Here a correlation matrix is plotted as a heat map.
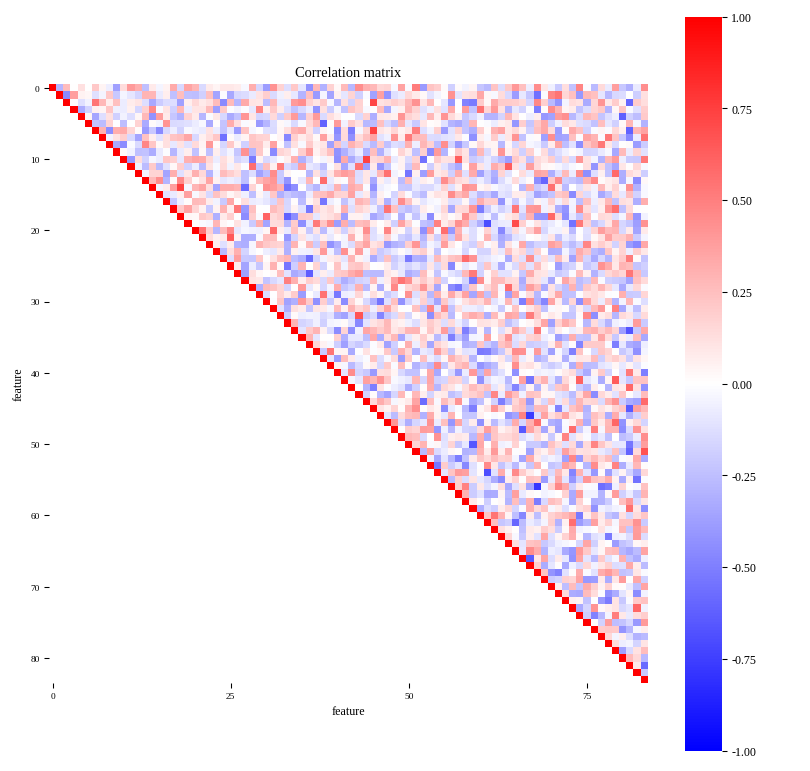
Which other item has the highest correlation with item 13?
38
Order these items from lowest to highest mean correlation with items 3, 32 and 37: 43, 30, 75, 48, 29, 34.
48, 30, 34, 75, 29, 43
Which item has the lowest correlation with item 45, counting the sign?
81
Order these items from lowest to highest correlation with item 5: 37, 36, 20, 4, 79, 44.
44, 79, 20, 4, 36, 37
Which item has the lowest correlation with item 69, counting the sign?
13
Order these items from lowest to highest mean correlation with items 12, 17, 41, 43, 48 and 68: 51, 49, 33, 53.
33, 49, 51, 53
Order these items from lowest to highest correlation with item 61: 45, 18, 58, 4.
4, 58, 18, 45
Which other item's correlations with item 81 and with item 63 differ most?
6
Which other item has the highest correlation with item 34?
68
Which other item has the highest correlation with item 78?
7
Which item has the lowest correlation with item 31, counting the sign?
9
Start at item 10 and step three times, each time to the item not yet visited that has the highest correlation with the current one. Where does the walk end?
51
